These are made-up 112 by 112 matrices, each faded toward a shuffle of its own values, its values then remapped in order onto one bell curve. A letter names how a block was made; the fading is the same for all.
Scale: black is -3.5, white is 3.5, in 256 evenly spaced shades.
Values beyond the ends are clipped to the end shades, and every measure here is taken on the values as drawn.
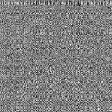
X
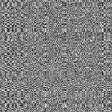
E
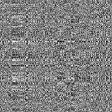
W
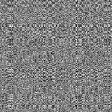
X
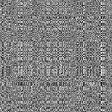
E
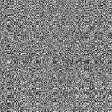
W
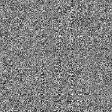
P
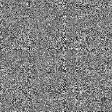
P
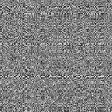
W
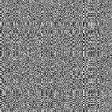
E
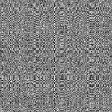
E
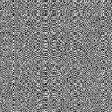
E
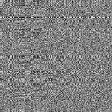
W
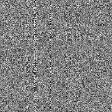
P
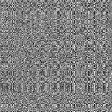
E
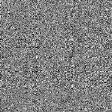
P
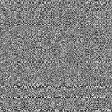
W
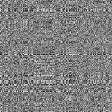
X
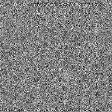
P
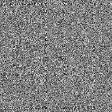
P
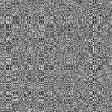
E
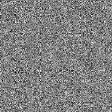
P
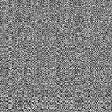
X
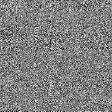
P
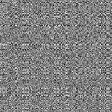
X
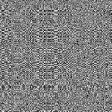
X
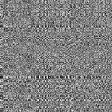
X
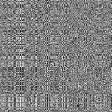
E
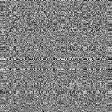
W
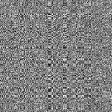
X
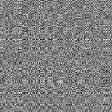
X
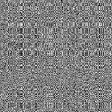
E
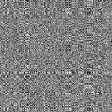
X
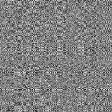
W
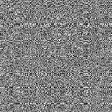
W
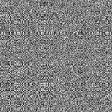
X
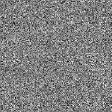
P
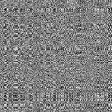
X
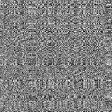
W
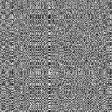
E
